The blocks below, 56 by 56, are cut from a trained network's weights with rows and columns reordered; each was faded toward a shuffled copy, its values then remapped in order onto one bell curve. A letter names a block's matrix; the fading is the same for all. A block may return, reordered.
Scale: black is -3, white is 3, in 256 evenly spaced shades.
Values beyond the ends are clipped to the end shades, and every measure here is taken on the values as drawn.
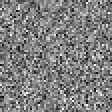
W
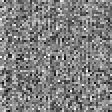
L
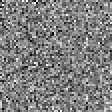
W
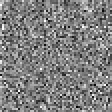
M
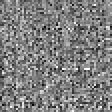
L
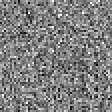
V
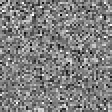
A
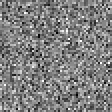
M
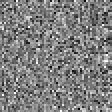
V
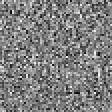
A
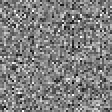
W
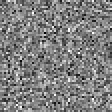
W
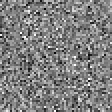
W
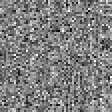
M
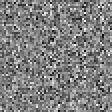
W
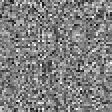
A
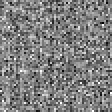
L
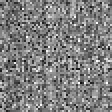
L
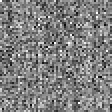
L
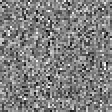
W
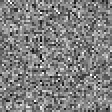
W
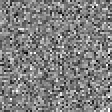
W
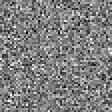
M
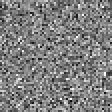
A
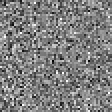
W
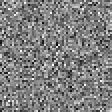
M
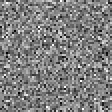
A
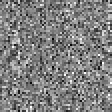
V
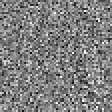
V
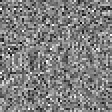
M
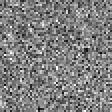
W
